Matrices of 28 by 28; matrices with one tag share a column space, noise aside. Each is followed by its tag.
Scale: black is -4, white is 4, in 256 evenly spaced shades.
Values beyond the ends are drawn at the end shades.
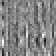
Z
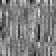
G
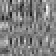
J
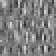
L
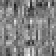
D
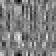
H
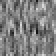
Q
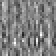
Z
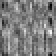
Q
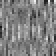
G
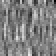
G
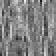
G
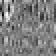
J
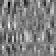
L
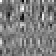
J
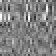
J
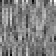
G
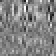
J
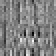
Z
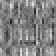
D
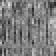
D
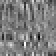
H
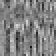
Q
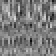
J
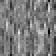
Q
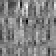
D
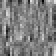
G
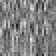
Q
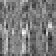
Q
